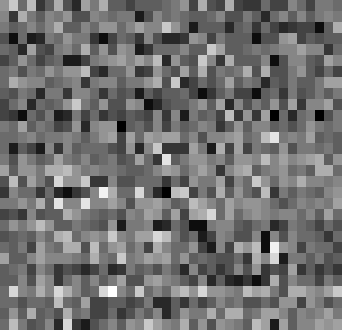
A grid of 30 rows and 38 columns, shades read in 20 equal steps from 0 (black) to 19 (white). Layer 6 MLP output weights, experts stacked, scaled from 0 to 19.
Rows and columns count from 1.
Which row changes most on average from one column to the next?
11
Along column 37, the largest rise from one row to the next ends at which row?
6
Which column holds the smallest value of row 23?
30
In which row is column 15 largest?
13
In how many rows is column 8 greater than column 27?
15
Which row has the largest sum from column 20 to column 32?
27
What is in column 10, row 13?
7
